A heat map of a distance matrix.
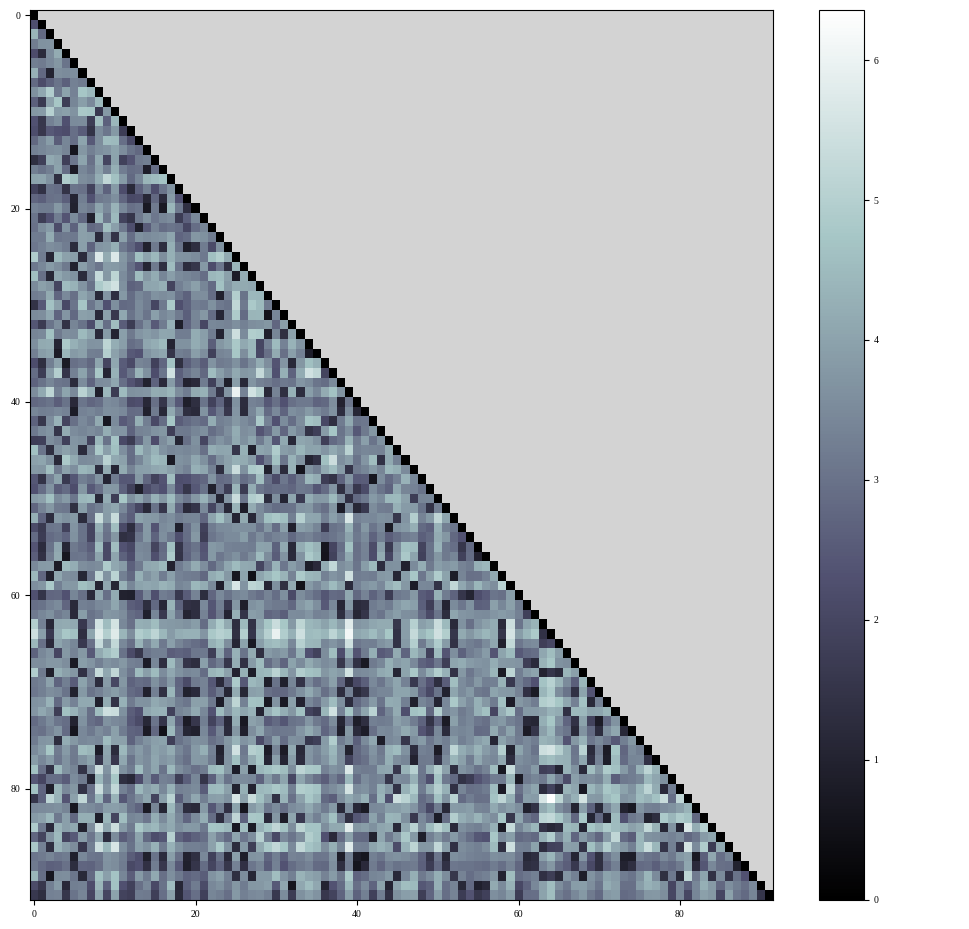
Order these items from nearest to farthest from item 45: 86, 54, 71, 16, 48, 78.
78, 86, 54, 48, 16, 71
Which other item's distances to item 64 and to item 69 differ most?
39
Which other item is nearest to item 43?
75
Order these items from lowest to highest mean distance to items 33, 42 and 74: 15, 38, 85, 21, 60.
85, 38, 15, 60, 21
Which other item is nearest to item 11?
60
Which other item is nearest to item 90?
32
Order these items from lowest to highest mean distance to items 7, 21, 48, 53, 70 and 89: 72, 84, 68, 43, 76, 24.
24, 68, 84, 43, 72, 76
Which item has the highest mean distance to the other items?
64
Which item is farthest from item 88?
81
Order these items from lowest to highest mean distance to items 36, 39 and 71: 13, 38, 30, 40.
40, 30, 38, 13
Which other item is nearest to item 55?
36
